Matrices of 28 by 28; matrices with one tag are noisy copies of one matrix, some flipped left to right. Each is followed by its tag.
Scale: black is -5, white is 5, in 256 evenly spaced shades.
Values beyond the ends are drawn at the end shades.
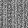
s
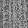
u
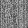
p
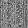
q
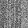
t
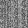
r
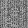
q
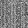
s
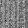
u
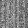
u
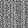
s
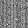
s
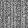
s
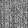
p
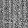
u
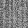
u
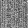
q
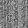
r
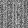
s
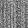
s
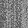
t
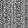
s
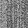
t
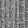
u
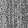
t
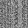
r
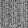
q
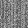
s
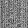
q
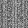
s
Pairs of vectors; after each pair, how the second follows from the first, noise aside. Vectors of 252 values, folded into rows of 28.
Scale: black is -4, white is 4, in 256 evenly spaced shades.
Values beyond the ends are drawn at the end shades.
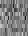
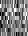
negated, scaled up.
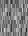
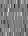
wrapped around, negated, partly zeroed.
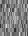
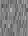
wrapped around, negated, shrunk.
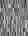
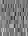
reversed, negated, partly zeroed.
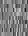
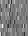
reversed, negated, partly zeroed.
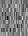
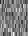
wrapped around, negated.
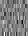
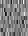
reversed.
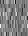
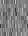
negated, shrunk.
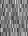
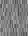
negated, shrunk.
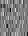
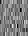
reversed.
